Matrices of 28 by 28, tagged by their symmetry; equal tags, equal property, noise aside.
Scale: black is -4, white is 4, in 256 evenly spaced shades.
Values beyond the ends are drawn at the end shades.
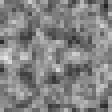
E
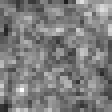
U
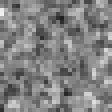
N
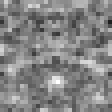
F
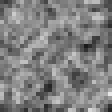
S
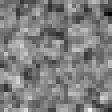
N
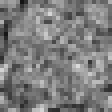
U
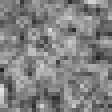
S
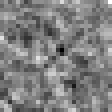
U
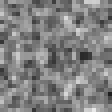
E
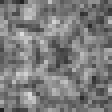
E
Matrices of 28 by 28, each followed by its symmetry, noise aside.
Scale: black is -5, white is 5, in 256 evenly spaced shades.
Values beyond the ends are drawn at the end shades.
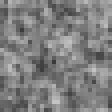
antisymmetric.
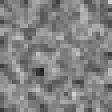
symmetric across the other diagonal.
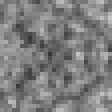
mirrored top to bottom.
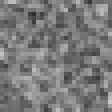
symmetric across the other diagonal.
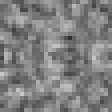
mirrored top to bottom.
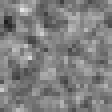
antisymmetric.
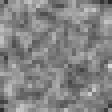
symmetric.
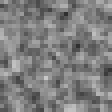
antisymmetric.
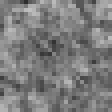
symmetric.
